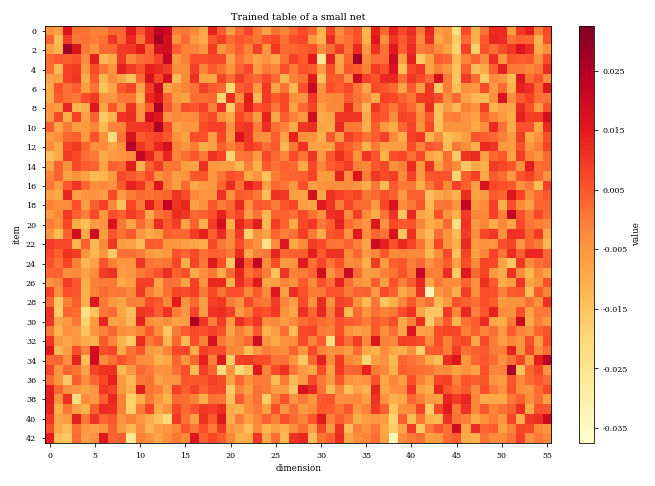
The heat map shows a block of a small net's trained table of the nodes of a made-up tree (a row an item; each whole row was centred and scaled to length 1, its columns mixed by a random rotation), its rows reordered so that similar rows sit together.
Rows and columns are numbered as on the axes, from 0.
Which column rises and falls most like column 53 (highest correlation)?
42
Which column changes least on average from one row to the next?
14
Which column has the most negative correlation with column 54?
12
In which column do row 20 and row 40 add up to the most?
19
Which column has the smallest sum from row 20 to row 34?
4
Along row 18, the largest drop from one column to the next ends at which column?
47
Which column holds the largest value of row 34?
55
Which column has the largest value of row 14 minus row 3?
30
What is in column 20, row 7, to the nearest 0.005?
0.01
